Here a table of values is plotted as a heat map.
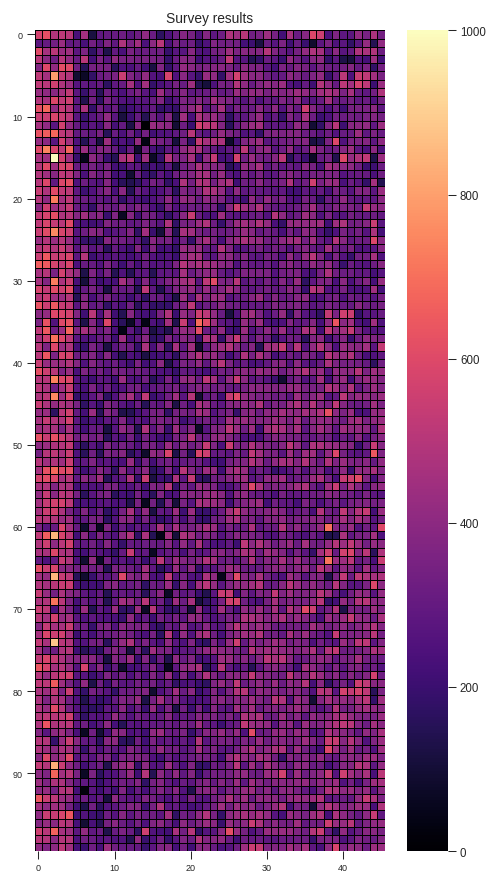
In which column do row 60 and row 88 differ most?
38
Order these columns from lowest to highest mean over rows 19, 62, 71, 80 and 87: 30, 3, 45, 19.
19, 30, 45, 3
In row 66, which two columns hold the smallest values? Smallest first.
24, 6
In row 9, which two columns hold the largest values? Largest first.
1, 0
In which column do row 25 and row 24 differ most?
2
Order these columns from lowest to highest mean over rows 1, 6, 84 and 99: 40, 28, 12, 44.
44, 12, 28, 40
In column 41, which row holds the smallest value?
3
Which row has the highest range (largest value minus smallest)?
15
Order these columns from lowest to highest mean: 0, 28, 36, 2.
36, 28, 0, 2
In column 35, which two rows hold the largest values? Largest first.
70, 9
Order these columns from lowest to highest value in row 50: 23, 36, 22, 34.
23, 34, 36, 22
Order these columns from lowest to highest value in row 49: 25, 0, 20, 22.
22, 25, 20, 0
